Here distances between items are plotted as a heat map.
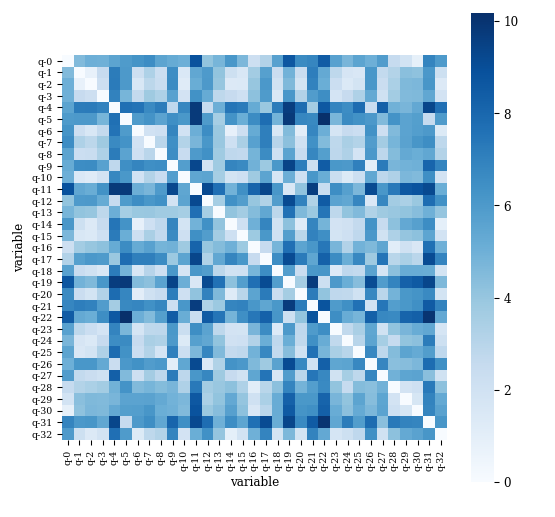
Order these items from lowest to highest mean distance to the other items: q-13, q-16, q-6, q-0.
q-6, q-13, q-16, q-0
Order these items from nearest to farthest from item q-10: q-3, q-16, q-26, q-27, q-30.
q-3, q-27, q-16, q-30, q-26
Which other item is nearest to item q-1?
q-2
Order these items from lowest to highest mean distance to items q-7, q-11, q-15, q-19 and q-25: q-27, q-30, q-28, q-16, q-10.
q-10, q-27, q-28, q-16, q-30
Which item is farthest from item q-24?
q-31
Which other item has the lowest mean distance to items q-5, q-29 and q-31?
q-13
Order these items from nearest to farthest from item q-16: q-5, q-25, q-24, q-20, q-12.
q-24, q-12, q-25, q-20, q-5
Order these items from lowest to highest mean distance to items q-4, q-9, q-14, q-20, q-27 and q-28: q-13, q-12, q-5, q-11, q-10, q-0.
q-10, q-13, q-12, q-0, q-5, q-11
